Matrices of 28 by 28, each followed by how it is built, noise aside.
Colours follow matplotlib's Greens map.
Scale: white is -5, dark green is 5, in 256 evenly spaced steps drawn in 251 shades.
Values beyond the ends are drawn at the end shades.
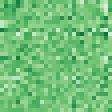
low rank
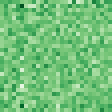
low rank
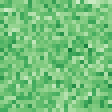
noise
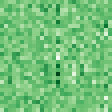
low rank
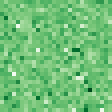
sparse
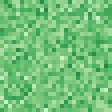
noise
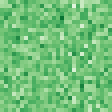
uneven columns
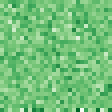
uneven rows
